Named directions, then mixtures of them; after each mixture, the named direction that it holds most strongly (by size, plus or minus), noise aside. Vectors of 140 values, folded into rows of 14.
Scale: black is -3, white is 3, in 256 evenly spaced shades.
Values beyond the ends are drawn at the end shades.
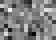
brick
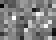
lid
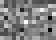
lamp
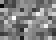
lid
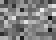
lamp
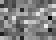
lamp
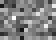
lid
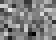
brick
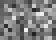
lid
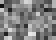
brick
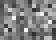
lid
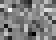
brick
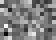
brick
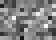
lid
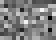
lamp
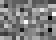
lamp
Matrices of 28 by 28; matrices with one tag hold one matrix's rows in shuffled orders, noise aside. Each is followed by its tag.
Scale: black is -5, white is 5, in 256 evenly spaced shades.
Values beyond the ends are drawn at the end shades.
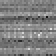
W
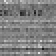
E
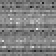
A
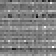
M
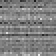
E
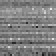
M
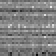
M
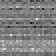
A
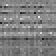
E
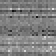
M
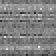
E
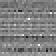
W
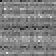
E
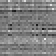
M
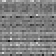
A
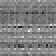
W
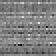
W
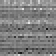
W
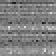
M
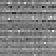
M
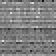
A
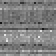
E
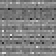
A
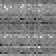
E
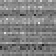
E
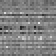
E
